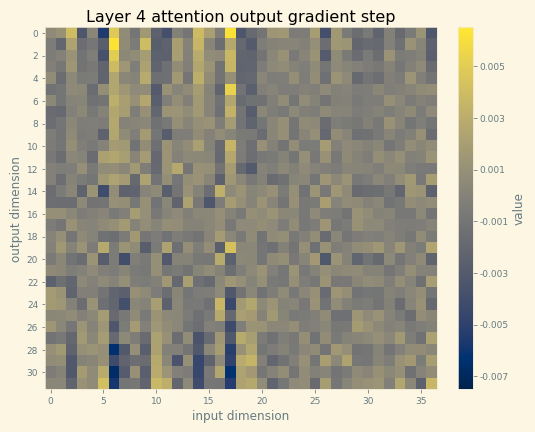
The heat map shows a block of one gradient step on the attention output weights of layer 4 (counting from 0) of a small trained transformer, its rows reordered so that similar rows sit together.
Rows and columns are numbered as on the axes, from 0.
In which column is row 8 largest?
6
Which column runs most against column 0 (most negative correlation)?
13
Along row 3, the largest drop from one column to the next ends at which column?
18
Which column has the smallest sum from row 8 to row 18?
10
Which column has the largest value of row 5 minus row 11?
17
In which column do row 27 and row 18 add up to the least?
14
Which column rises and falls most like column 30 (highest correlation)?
29
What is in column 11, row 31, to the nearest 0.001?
0.003
